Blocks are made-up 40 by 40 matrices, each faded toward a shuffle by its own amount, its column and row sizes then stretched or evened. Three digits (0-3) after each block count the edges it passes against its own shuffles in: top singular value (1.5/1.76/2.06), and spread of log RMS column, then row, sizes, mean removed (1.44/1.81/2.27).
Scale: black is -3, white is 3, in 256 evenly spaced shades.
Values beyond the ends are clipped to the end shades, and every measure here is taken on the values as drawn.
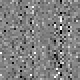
0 2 0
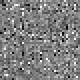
0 2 1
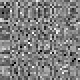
3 0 0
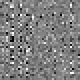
3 3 1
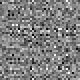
2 1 2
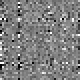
1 3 2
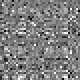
3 0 1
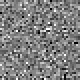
0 0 0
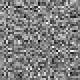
3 1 0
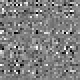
2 2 3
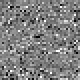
1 0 2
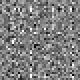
2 3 0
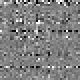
0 2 3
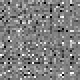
0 3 2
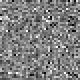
0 0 2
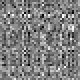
3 3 1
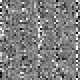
2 3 0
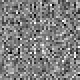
2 1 1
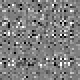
3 2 3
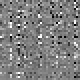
1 3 3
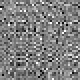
3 0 1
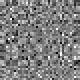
3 1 0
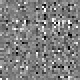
0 3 2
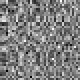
3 1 0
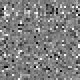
0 2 1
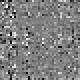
1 3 2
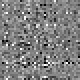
1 2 3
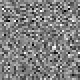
2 1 2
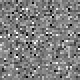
0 1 1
